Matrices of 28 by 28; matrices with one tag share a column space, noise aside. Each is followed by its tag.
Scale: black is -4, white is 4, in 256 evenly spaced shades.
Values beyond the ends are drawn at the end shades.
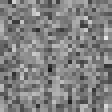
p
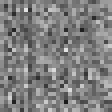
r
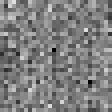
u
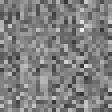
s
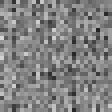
p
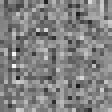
u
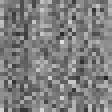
u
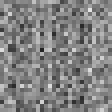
r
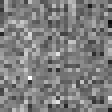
u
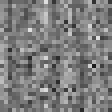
s
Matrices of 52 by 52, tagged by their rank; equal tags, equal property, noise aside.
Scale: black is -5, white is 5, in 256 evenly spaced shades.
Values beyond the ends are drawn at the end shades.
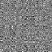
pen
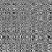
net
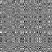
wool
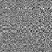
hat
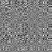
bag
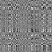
wool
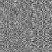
hat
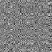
pen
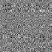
hat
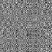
pen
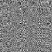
pen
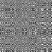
net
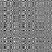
wool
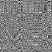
pen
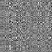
pen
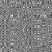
hat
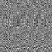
net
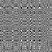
wool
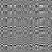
wool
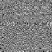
pen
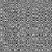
bag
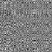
bag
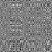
hat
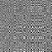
wool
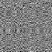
hat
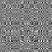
wool
